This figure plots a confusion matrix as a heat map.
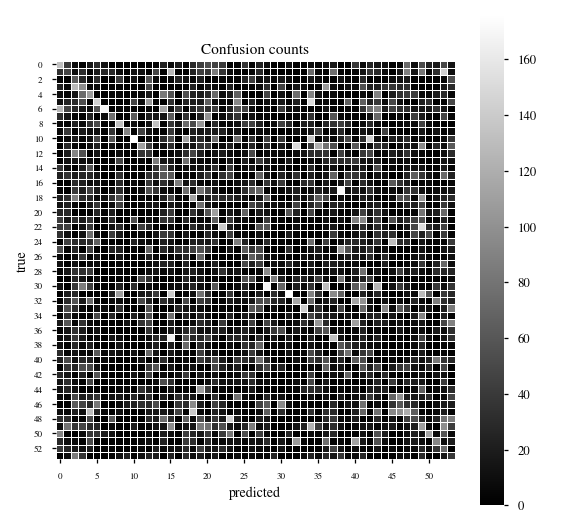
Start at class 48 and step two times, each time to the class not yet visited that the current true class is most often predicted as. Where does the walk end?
4
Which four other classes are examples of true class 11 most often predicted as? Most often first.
32, 35, 49, 36
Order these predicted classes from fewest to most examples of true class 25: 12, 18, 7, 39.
7, 18, 39, 12
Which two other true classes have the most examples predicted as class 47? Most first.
1, 0
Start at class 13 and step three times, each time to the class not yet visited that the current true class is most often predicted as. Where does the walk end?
27
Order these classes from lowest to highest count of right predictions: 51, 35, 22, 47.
51, 35, 47, 22
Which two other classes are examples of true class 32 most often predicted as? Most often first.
40, 41
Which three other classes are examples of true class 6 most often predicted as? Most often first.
0, 14, 43
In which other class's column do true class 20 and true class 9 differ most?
21
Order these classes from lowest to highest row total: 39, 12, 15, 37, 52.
52, 39, 12, 37, 15
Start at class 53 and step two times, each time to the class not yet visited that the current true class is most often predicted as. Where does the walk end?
12
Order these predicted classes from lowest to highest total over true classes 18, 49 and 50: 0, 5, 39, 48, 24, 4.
39, 24, 48, 5, 4, 0
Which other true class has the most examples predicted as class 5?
46
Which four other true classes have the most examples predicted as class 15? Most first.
37, 31, 1, 49
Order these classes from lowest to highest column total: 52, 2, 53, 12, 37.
37, 53, 12, 2, 52
